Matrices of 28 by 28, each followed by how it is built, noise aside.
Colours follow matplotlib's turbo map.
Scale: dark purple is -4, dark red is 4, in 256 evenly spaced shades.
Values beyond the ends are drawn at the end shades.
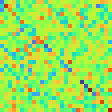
diagonal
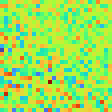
lower triangular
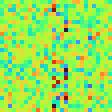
uneven columns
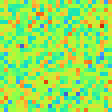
Hankel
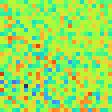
lower triangular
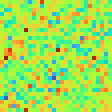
Hankel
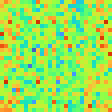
blocks
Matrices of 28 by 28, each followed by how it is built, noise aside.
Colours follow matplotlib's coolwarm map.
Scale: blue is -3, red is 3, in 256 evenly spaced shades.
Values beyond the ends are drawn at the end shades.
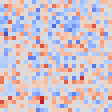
blocks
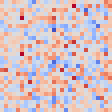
repeating rows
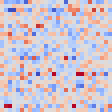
uneven rows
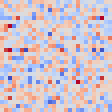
low rank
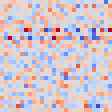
uneven rows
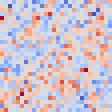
Hankel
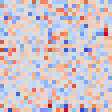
low rank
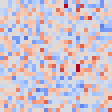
noise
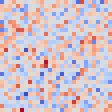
Hankel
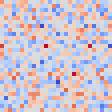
repeating columns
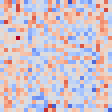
blocks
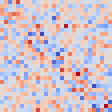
banded
